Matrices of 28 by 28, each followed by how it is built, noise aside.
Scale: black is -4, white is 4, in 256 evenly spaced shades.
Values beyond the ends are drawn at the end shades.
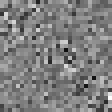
block diagonal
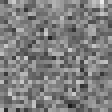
blocks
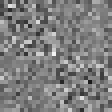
block diagonal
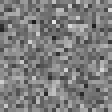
noise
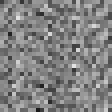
repeating rows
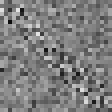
banded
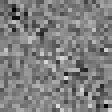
banded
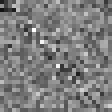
banded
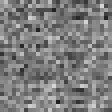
blocks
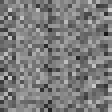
repeating rows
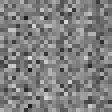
repeating rows
